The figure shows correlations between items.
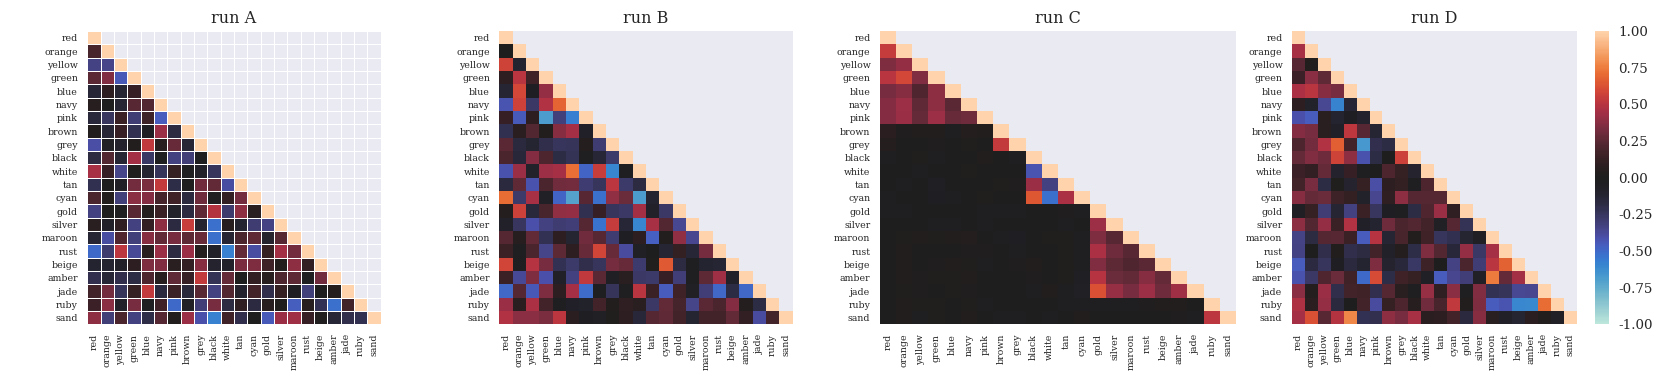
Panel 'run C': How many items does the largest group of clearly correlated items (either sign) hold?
7
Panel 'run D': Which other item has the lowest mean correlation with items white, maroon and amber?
navy
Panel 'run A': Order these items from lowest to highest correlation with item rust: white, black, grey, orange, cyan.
white, cyan, orange, black, grey
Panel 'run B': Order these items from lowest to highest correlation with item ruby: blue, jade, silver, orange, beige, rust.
silver, jade, blue, orange, rust, beige
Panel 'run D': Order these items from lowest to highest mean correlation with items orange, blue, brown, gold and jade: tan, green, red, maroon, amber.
amber, maroon, green, tan, red
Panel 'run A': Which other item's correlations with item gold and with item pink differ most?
black
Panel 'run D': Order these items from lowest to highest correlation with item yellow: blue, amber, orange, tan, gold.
gold, tan, orange, amber, blue
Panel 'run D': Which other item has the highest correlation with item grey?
green
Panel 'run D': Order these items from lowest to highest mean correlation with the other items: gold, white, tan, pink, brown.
pink, gold, tan, brown, white
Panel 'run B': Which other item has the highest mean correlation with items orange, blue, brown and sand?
navy
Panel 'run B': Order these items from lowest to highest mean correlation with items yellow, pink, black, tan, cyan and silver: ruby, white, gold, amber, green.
white, gold, green, ruby, amber
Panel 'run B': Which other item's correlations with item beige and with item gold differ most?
cyan
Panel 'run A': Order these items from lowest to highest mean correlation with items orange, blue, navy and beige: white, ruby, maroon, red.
white, red, ruby, maroon
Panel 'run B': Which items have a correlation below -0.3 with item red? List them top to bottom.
navy, white, jade
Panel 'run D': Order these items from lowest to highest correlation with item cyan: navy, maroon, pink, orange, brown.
pink, maroon, navy, brown, orange
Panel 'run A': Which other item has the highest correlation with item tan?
navy
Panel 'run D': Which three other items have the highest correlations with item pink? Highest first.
amber, maroon, beige
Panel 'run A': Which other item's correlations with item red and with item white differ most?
amber
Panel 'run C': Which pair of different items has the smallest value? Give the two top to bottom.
white, cyan
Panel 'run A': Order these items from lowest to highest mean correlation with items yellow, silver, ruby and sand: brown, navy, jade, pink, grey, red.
grey, pink, jade, red, navy, brown
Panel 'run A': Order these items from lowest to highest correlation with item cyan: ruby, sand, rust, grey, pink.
rust, ruby, sand, pink, grey
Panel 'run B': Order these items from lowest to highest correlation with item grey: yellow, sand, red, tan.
yellow, sand, red, tan
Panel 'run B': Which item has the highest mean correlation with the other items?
sand
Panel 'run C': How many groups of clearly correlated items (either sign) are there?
5
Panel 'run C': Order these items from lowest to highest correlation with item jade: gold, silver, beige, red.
red, beige, silver, gold
